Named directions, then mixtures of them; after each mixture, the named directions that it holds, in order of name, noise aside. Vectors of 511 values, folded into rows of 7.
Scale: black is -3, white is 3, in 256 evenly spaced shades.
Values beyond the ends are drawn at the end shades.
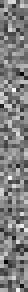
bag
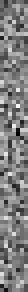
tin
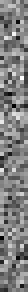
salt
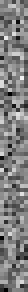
salt, tin.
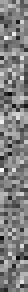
salt.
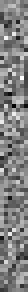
salt.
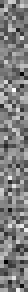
bag.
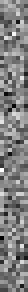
salt.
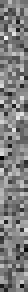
bag, salt, tin.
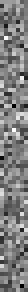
bag, salt.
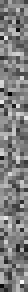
bag, salt, tin.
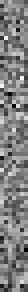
bag, salt, tin.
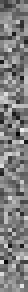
salt, tin.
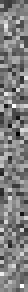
bag, salt, tin.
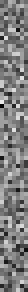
bag, salt, tin.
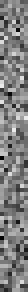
bag, salt, tin.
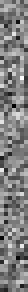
salt.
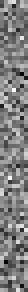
bag.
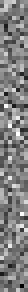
bag, salt, tin.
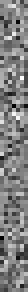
salt.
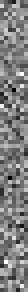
bag.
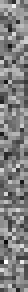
bag, salt, tin.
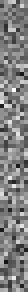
bag.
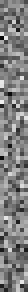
bag, salt, tin.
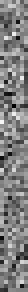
salt.
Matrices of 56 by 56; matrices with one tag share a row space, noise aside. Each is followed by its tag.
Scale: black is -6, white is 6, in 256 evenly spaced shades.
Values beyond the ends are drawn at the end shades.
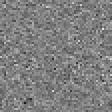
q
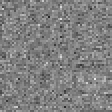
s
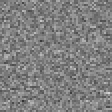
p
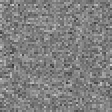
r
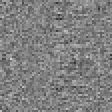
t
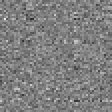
q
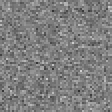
s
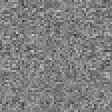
p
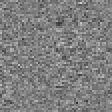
t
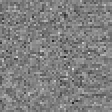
s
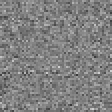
r
